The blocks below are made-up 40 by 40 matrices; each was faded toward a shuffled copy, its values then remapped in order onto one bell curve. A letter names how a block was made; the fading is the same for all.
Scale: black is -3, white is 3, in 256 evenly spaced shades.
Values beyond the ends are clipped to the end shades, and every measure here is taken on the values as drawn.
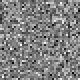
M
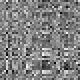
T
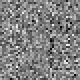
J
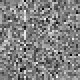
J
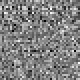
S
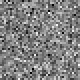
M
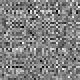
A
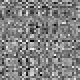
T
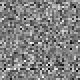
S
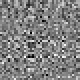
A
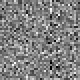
J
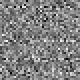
S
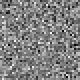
M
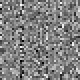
J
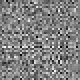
T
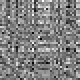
T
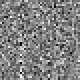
J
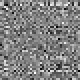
A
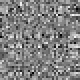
A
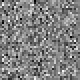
J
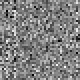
J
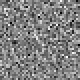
M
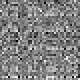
A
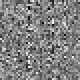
J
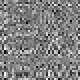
T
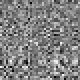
A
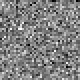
M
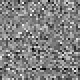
S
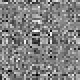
A
